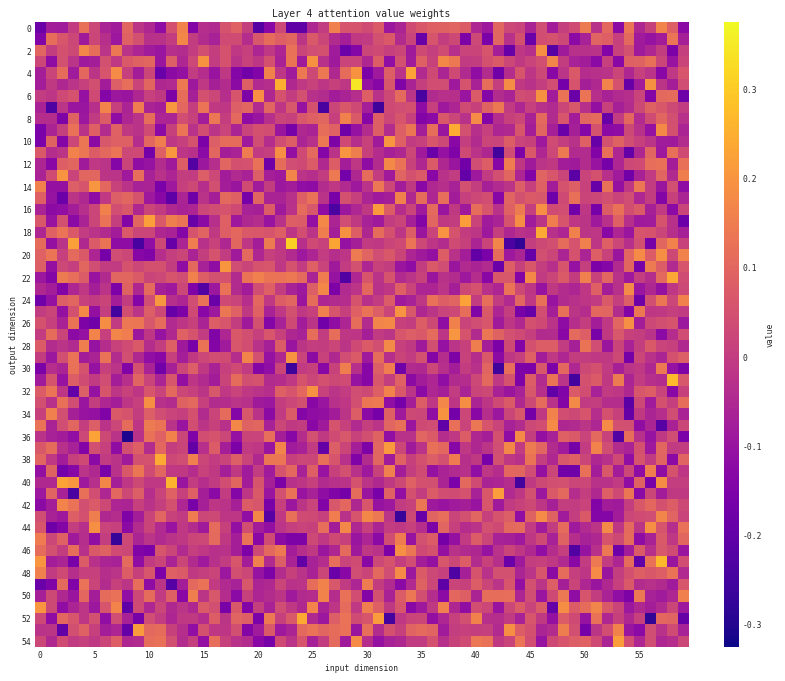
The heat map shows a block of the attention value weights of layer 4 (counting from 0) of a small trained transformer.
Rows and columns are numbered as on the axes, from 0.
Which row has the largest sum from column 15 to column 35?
18
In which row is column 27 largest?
19
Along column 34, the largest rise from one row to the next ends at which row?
4
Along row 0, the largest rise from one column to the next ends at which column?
54
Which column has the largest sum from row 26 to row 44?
32
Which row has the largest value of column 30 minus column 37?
49
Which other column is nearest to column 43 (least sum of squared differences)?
9
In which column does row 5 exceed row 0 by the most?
29
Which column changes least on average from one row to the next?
17
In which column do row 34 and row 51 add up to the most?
37
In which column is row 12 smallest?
14
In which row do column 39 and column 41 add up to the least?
1
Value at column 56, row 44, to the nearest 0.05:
0.2
